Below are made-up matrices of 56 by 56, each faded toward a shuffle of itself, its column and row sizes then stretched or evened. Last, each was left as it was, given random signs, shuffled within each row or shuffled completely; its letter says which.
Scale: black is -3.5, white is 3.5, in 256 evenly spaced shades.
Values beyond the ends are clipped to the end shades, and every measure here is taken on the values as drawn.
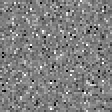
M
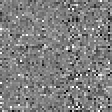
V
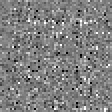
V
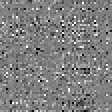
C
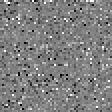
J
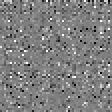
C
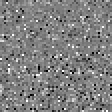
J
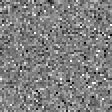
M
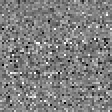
J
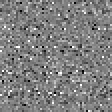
J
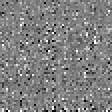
V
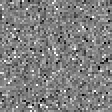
M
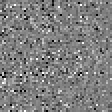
V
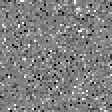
M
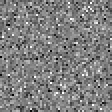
M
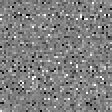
J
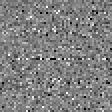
J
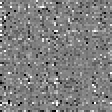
V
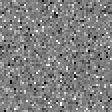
M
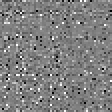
C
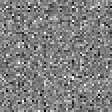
C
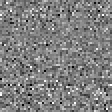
J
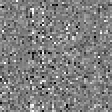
V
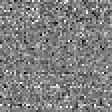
J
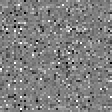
V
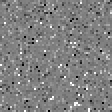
M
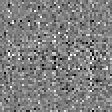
C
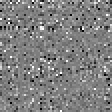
C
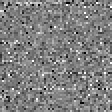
J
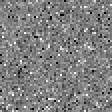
M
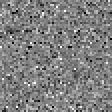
J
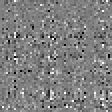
C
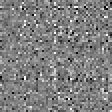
C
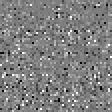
J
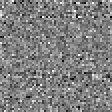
J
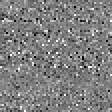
J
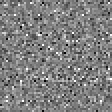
J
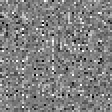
V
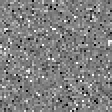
M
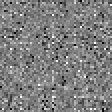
V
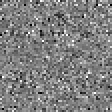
J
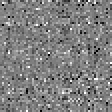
C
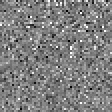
J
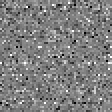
J
